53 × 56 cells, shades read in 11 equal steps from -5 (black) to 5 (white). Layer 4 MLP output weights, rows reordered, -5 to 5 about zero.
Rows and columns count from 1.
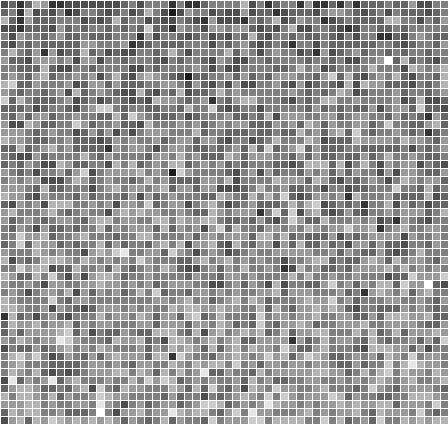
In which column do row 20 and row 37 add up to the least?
4
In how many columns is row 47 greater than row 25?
32
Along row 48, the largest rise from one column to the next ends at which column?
2
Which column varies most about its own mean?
22
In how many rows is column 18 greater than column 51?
17
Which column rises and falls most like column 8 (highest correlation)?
9
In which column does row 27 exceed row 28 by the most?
35
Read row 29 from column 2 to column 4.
-1 1 0
